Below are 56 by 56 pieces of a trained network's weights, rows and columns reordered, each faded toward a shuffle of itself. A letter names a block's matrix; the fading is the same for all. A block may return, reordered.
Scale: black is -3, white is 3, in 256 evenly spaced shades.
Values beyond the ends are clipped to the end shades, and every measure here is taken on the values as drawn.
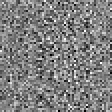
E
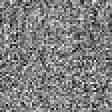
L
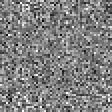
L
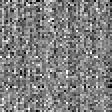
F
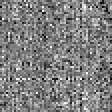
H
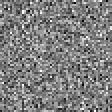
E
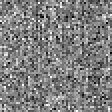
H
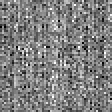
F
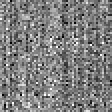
F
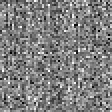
H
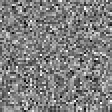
E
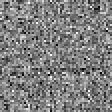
L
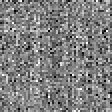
H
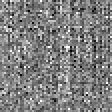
F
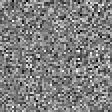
E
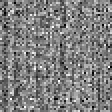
F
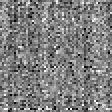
H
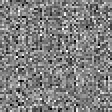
E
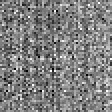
F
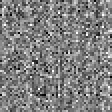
H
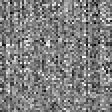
F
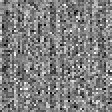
F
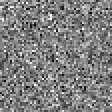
L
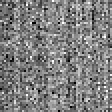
F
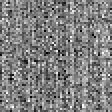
F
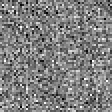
L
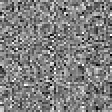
E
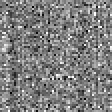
H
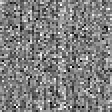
H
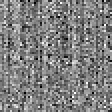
F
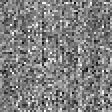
H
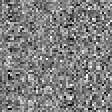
E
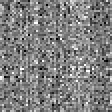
F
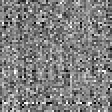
H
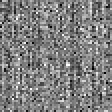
F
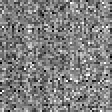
H
